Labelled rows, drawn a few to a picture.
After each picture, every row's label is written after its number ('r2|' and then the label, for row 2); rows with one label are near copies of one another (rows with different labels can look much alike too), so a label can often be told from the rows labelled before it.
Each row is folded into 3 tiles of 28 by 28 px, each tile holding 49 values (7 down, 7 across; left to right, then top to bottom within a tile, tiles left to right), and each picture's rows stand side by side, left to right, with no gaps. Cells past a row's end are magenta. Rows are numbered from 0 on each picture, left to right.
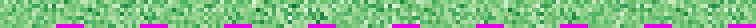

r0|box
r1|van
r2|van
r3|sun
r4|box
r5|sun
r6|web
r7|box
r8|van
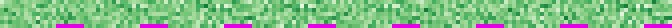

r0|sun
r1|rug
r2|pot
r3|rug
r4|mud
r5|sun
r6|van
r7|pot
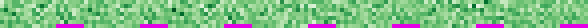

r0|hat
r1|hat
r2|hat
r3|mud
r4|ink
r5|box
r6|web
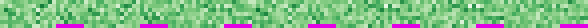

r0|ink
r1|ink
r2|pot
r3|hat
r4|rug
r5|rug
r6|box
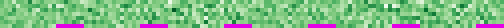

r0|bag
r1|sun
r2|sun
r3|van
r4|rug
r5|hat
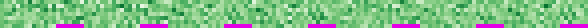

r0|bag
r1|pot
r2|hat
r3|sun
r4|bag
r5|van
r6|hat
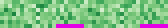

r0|van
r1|web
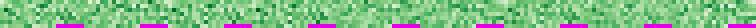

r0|ink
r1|box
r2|sun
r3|sun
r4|bag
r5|pot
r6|sun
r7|hat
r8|pot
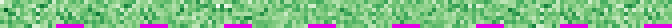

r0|ink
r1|hat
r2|rug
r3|mud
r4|web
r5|mud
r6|ink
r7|van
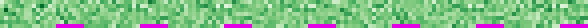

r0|hat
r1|box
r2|pot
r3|bag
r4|ink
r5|rug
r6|mud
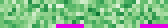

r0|mud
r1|web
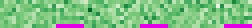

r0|box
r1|hat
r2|box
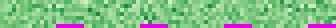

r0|rug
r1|hat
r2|hat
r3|bag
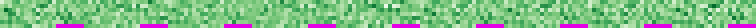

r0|ink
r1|box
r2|sun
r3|bag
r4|rug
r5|web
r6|van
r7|web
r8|van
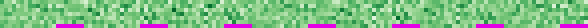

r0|pot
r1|van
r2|hat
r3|rug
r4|van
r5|sun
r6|box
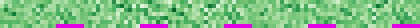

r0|hat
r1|pot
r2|hat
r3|mud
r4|ink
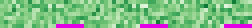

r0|bag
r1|mud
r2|pot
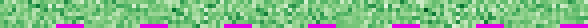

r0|pot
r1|rug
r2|ink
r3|web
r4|box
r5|sun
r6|box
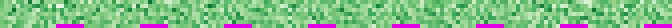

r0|bag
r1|box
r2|sun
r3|van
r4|hat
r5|web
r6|pot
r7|web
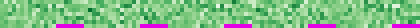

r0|pot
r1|ink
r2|box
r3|web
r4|mud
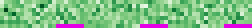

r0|hat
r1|mud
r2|sun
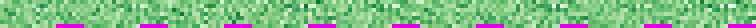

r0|ink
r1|mud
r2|sun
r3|box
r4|mud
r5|ink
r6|rug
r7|mud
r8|bag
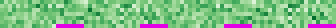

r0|pot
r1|hat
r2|rug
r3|van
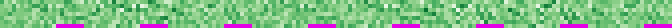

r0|pot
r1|bag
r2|hat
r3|rug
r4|rug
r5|hat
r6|ink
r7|web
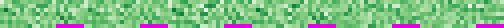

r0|van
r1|web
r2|web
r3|ink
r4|mud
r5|rug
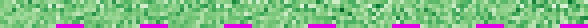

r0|bag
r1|mud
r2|box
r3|box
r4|hat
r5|web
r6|bag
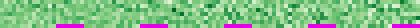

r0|box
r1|bag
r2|hat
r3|sun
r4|pot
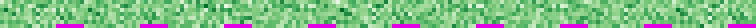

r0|van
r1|sun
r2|pot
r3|bag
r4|ink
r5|mud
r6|bag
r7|ink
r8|ink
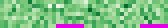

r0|rug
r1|hat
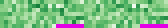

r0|pot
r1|rug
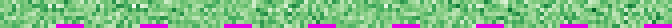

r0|rug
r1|rug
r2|van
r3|web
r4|rug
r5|pot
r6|hat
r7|sun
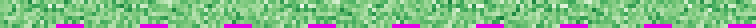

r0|rug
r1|pot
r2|sun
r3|rug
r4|hat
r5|bag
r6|mud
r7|ink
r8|bag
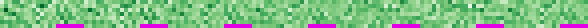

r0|hat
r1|van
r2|hat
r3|ink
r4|rug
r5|rug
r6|ink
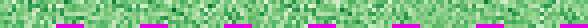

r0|pot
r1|bag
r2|hat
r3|pot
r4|web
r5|box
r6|ink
